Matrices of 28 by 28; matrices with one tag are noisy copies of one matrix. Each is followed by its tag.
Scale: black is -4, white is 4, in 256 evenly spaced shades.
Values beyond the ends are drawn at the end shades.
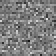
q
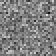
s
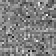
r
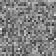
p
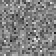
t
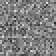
s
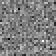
s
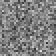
t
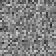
q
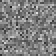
q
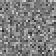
p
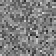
t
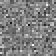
s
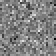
t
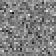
p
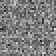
q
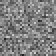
s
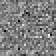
s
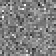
t
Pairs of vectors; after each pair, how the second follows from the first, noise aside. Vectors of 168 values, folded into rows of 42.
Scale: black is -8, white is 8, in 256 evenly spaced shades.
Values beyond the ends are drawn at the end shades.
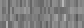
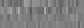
wrapped around, partly zeroed.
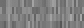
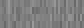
shrunk.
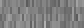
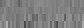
reversed, partly zeroed.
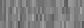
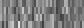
negated, scaled up.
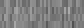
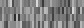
reversed, negated, scaled up.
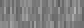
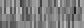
negated, scaled up.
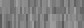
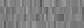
wrapped around, partly zeroed.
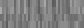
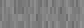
wrapped around, negated, shrunk.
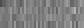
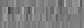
wrapped around, partly zeroed.
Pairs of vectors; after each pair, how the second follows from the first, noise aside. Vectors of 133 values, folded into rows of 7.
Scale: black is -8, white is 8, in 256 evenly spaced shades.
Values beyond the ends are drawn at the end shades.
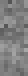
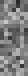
wrapped around, negated, scaled up.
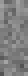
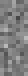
wrapped around, negated.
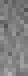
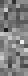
wrapped around, negated, scaled up.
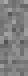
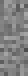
wrapped around, negated.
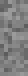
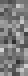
reversed, negated, scaled up.
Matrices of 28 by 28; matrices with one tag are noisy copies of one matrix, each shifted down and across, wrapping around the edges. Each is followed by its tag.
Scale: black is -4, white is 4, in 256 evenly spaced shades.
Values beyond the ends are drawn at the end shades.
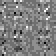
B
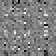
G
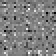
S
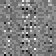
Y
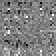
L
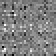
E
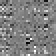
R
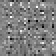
S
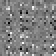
B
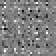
S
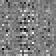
Y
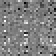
G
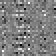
Y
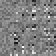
R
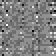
Y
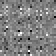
E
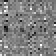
G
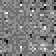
L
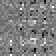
L
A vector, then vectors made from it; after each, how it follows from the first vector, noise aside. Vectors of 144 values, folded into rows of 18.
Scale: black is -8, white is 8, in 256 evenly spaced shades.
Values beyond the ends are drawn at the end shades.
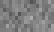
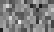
wrapped around, scaled up.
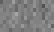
wrapped around, partly zeroed.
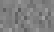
wrapped around, negated, partly zeroed.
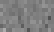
wrapped around, partly zeroed.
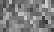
wrapped around, negated, scaled up.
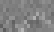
reversed, negated, partly zeroed.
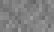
shrunk.
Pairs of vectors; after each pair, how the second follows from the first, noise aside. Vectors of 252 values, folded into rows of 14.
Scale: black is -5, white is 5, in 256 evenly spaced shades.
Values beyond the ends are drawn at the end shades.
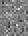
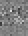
reversed, partly zeroed.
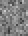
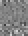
wrapped around, partly zeroed.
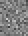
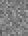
reversed, shrunk.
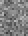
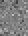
reversed, partly zeroed.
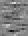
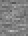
negated, shrunk.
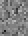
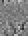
wrapped around, partly zeroed.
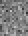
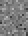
reversed, partly zeroed.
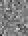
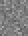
shrunk.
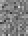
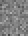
negated, shrunk.
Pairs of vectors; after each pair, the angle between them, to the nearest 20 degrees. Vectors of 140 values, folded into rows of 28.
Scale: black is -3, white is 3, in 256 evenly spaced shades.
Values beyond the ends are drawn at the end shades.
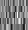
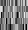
100 degrees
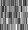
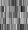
40 degrees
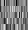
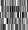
160 degrees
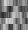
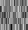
80 degrees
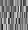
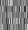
120 degrees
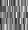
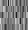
160 degrees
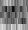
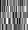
100 degrees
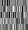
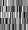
140 degrees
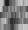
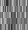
60 degrees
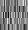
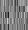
40 degrees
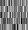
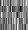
100 degrees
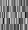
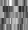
80 degrees
